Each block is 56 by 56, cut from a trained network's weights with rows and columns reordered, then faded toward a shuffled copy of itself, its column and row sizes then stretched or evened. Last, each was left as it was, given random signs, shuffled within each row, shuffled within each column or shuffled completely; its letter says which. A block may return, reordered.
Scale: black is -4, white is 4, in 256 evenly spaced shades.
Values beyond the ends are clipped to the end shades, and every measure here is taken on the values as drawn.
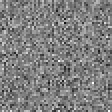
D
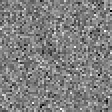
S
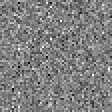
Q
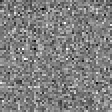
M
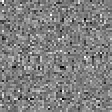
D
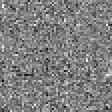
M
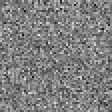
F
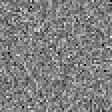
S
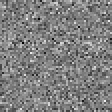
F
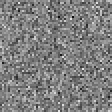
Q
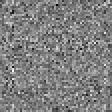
M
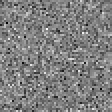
S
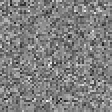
D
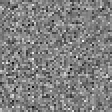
M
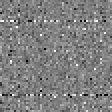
M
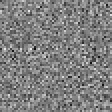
D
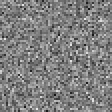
Q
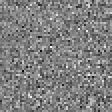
M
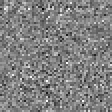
M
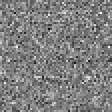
F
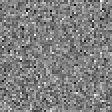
Q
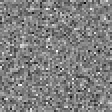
S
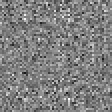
D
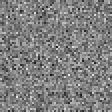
F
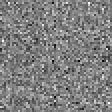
M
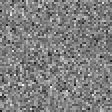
S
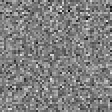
D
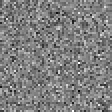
M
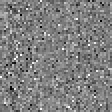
Q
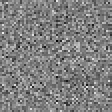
D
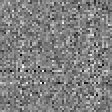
D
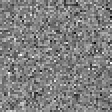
Q
